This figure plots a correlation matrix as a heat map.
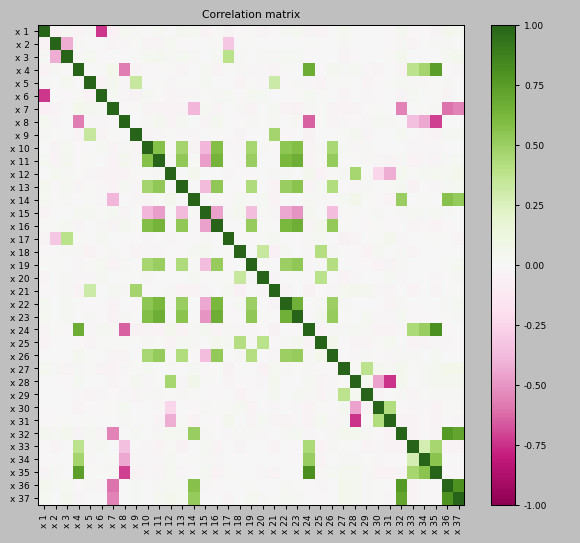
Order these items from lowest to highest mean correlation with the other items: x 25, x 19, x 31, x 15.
x 15, x 31, x 25, x 19
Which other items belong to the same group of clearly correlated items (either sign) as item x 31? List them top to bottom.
x 12, x 28, x 30
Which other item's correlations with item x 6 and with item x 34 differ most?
x 1
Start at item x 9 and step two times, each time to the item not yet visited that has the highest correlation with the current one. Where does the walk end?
x 5
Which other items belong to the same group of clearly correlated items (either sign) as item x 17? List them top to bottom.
x 2, x 3
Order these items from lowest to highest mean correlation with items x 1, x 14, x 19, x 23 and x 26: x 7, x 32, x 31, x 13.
x 7, x 31, x 32, x 13
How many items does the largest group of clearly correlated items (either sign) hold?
9
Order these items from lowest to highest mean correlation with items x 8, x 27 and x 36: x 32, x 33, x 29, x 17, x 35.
x 35, x 33, x 17, x 29, x 32
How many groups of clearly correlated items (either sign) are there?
9
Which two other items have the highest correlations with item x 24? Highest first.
x 35, x 4
